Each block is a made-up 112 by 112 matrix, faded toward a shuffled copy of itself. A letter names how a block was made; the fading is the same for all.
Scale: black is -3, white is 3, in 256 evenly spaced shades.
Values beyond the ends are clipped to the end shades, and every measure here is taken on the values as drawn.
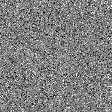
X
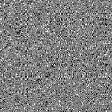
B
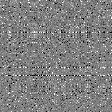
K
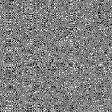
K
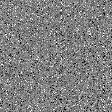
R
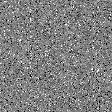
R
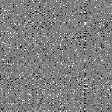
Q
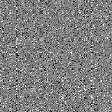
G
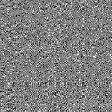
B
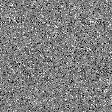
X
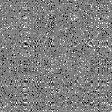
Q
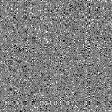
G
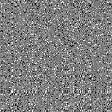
G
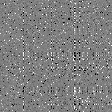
Q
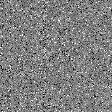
R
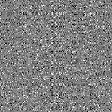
B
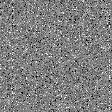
R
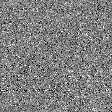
X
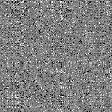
G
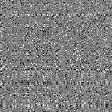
K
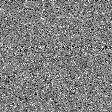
X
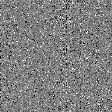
R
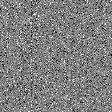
R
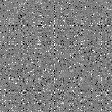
Q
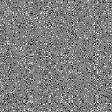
Q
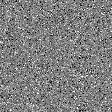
R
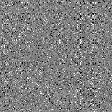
G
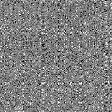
G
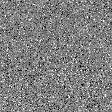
X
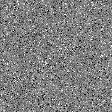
R
